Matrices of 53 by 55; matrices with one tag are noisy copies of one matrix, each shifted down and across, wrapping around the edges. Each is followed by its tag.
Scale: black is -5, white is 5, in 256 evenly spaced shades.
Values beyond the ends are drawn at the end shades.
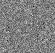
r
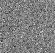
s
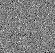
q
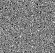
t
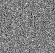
t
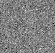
q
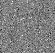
s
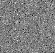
q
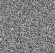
t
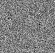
r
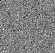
q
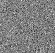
q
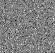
r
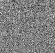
s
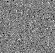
r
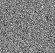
t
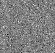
t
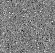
t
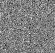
r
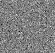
r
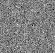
q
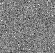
s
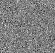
q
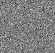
q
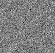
q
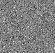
q
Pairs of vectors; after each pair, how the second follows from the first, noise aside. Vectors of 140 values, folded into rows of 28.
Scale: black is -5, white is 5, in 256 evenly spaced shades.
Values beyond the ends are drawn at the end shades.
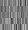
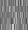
partly zeroed.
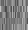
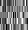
reversed, negated, scaled up.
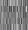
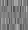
partly zeroed.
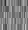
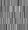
partly zeroed.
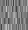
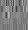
partly zeroed.
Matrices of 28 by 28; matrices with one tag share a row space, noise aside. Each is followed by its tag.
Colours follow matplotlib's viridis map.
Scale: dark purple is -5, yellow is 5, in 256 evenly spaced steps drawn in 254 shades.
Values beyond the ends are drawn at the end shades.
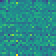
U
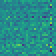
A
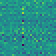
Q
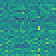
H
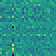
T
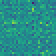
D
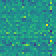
A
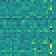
A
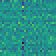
Q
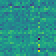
H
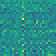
Q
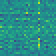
H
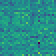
H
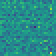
A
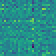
D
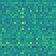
Q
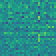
H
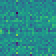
U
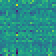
U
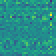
A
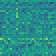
U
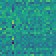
T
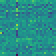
U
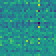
H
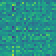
T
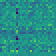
U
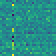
T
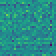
A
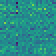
U
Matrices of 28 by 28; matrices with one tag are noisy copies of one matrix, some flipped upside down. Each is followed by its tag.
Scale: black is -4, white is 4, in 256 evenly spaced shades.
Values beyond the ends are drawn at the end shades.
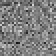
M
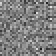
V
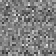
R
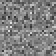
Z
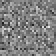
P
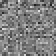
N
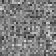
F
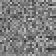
V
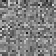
N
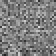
N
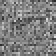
F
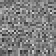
M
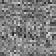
F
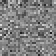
N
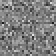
Z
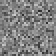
R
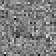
F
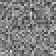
Z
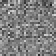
N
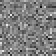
V
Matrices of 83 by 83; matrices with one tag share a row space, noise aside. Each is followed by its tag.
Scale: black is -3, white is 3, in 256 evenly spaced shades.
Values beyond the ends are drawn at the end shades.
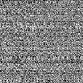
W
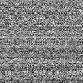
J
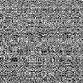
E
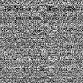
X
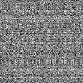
W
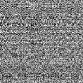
E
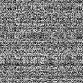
X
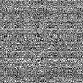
X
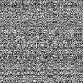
X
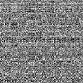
E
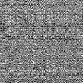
J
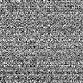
W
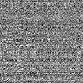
W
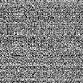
W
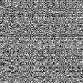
J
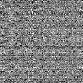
J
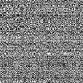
W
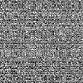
E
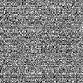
E
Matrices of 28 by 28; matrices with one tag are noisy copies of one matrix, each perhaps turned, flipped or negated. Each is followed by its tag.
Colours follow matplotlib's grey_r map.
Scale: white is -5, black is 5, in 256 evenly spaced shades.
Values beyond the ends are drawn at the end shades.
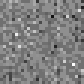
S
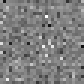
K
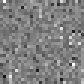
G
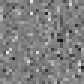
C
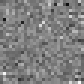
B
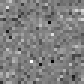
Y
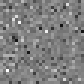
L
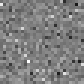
G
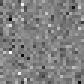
G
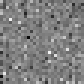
S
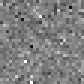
L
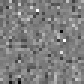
Y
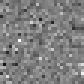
Y
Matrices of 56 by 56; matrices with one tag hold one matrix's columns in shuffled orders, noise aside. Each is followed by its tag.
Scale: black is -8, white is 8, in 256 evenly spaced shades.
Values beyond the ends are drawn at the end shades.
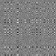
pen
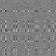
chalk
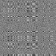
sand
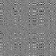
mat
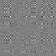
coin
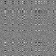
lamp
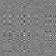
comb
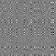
pen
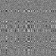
chalk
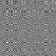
lamp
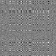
lamp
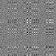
pen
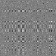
chalk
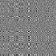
sand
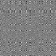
lamp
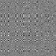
comb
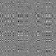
comb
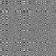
lamp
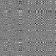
lamp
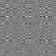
coin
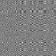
lamp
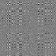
mat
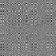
mat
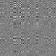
coin
